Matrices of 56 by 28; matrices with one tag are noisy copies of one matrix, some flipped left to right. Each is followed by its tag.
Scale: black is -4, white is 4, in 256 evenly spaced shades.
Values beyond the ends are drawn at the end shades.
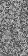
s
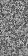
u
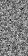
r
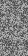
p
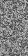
u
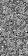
u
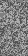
s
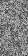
s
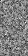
u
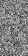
s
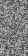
u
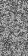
p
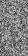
s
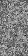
s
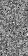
u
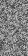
p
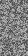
p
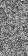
p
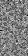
r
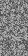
p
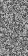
u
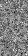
p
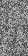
s
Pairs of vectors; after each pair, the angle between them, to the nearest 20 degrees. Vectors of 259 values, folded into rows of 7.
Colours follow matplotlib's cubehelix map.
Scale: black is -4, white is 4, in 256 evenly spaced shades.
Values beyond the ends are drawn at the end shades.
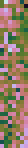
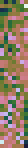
140 degrees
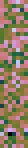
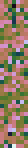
40 degrees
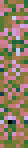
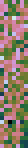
40 degrees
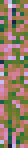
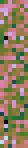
60 degrees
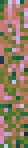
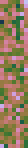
120 degrees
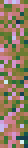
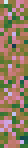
60 degrees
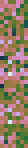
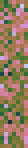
140 degrees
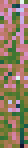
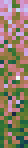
40 degrees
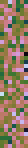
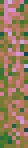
40 degrees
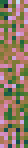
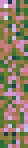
140 degrees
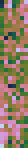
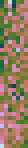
40 degrees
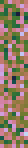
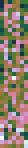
140 degrees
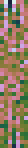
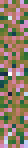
100 degrees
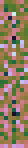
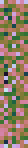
60 degrees
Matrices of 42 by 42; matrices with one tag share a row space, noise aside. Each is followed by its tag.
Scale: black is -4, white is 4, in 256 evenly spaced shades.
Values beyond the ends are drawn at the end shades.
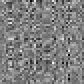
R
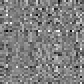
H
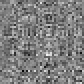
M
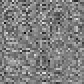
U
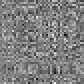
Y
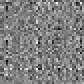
H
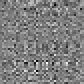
Y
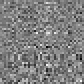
M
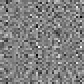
H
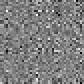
H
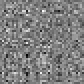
U
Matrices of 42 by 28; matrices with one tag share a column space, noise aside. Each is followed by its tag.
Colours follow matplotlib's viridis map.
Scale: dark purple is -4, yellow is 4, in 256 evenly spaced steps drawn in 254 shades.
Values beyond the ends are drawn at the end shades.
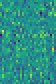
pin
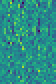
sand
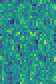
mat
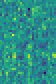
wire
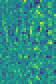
sand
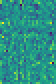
mat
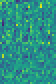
sand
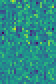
sand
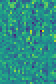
sand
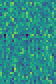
pin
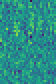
sand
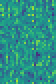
wire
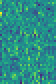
pin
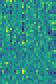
sand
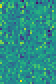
sand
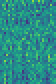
mat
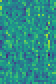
wire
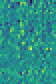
sand
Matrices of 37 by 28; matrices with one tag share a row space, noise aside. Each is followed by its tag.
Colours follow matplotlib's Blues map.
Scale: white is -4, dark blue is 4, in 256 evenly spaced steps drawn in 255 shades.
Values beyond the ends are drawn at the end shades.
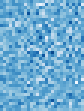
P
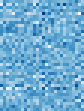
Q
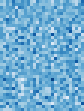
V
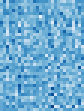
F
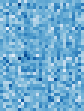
F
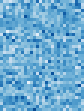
Q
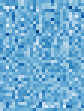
V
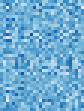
V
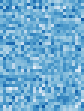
Q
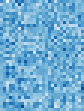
F
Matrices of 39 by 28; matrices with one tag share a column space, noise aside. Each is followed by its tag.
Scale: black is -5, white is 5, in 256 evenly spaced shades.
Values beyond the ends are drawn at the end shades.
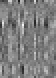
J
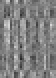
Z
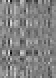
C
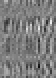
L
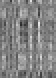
Z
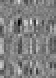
L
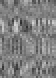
L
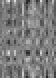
C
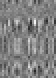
L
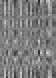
C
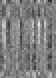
Z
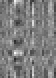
C
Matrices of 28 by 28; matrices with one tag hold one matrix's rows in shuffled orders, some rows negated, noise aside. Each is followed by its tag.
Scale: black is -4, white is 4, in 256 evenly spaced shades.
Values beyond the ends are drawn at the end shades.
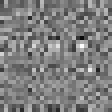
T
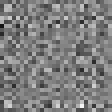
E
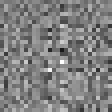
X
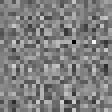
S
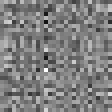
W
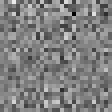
S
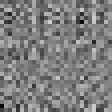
E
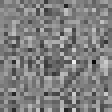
S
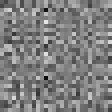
W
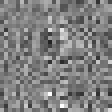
X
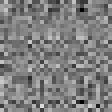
T
